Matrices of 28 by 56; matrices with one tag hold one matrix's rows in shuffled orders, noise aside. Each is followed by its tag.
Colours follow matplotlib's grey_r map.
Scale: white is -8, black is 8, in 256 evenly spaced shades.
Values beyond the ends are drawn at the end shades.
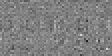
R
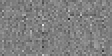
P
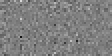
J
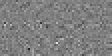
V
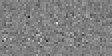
V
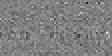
R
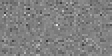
V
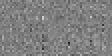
P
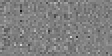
J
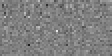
V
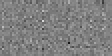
P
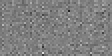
P
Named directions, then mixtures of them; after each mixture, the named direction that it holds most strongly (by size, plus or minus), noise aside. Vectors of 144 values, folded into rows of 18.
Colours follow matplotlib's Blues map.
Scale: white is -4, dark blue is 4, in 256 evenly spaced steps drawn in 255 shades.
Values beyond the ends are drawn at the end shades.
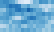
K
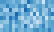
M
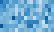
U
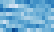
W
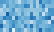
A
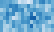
K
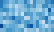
U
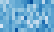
U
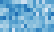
M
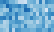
M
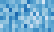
M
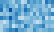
M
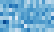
W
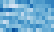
W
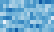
W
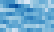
W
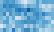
K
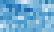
K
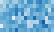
U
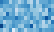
A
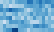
W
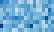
U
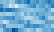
W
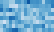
W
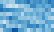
W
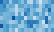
U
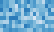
M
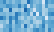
M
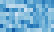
W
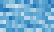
W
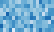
A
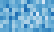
M
